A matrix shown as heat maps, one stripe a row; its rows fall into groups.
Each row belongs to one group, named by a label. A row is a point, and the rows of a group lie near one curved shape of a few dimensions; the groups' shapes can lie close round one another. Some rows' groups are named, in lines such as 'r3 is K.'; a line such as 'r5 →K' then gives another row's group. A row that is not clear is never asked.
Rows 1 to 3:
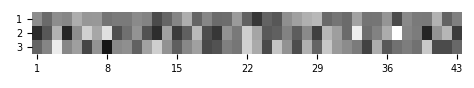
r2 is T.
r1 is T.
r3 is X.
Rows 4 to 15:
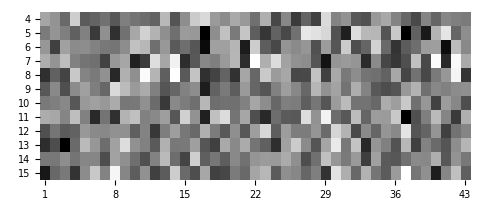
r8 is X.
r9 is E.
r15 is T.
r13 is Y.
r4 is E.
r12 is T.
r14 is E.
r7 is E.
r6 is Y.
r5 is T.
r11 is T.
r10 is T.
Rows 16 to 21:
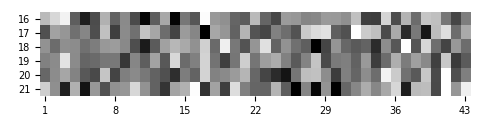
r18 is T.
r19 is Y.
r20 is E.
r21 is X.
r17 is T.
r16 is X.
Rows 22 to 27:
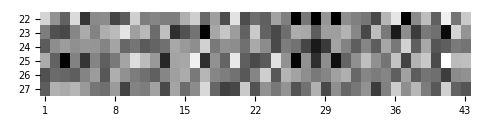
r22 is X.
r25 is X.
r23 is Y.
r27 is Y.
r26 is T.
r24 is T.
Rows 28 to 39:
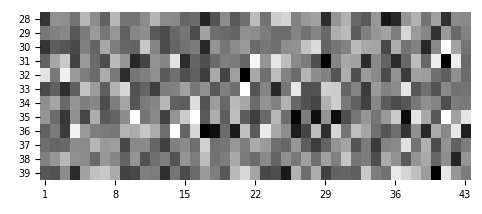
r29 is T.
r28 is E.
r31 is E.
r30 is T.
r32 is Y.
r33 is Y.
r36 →X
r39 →T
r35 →X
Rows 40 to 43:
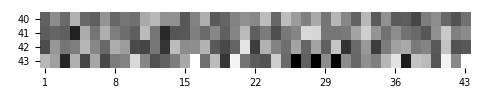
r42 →Y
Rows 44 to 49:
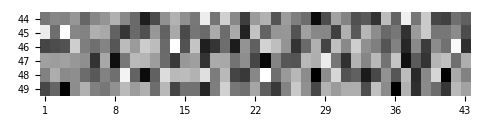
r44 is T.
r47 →T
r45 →Y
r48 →T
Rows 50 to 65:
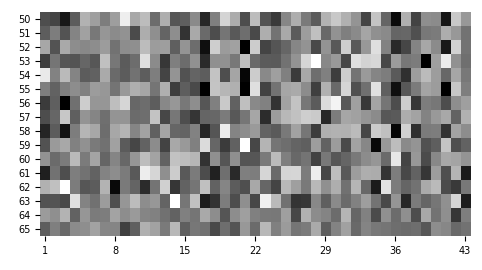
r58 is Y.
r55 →Y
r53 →T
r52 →Y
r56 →Y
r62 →X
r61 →X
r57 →E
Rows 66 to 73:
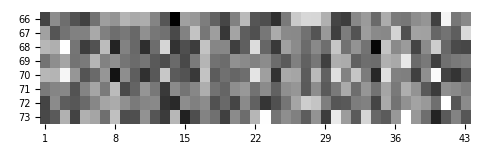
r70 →X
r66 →E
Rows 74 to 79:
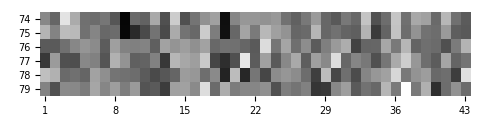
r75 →Y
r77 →Y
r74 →Y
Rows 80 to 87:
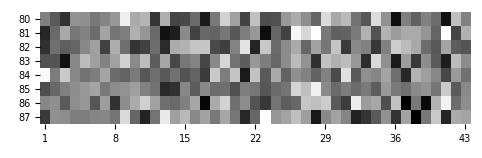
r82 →Y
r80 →Y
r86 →T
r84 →Y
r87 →T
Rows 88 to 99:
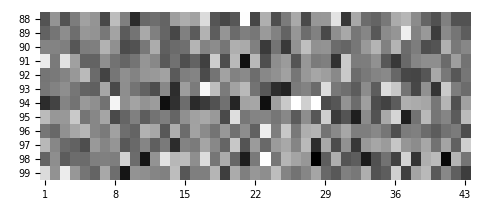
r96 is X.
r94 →E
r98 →T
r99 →Y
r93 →E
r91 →Y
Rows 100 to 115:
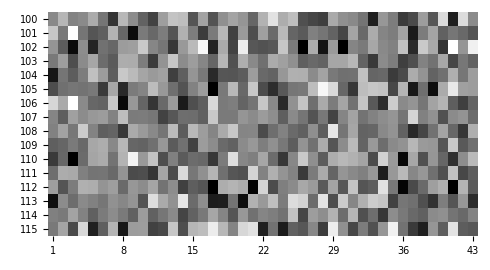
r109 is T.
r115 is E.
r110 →Y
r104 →E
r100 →E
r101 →Y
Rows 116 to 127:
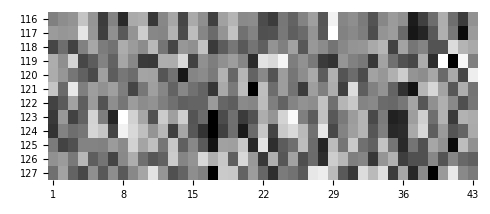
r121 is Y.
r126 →E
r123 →E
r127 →T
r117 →T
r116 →T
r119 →E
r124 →E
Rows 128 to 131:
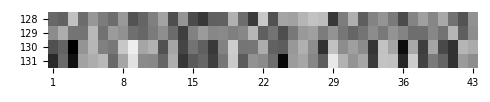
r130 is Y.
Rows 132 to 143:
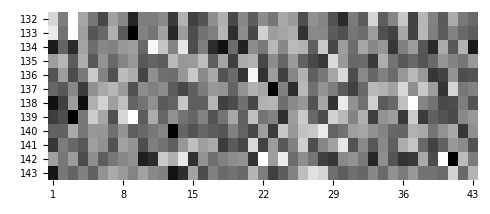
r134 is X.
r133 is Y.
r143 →E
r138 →T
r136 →Y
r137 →T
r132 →Y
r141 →Y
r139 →Y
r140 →E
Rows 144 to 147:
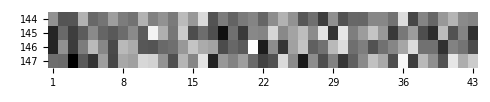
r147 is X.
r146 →Y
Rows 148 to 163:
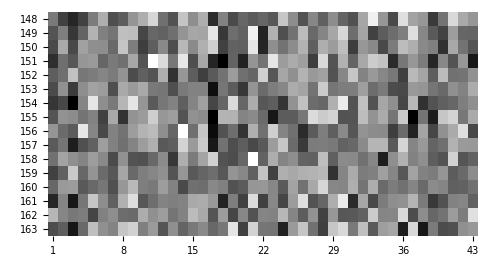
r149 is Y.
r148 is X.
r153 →E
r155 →T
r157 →X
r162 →X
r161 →Y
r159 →E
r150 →Y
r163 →Y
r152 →E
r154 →Y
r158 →Y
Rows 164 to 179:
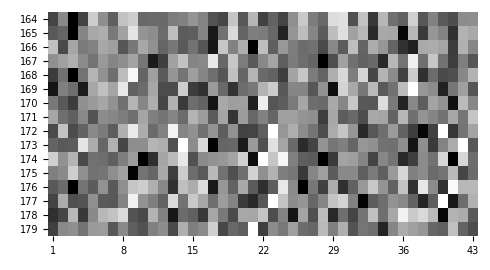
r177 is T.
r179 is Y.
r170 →Y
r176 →X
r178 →T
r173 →X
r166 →Y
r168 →Y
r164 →Y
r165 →Y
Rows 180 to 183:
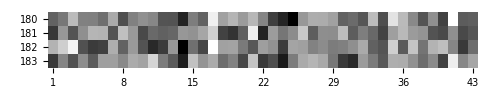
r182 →X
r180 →E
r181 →Y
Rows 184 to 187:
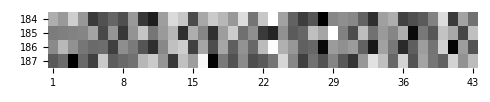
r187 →X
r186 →E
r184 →E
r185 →T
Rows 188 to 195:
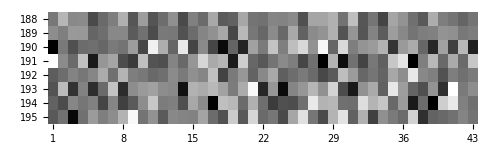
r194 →T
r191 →X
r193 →E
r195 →Y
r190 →X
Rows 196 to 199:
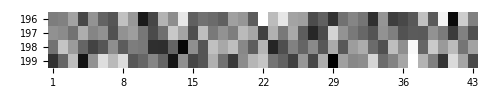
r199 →T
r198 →X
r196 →E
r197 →E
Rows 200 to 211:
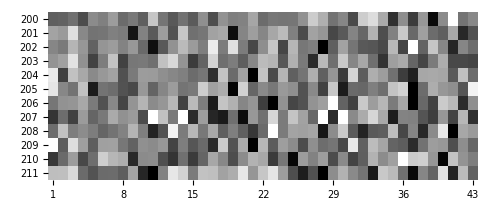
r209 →Y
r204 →Y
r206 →T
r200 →T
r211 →E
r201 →Y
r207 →X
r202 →T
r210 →T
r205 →X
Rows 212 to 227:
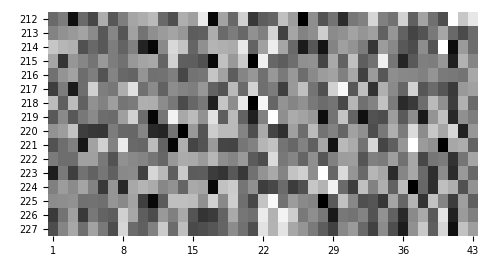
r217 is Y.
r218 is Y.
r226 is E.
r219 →T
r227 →E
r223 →X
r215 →Y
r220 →X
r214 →E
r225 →T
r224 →T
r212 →X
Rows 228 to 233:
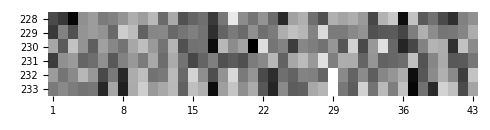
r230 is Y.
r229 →E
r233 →T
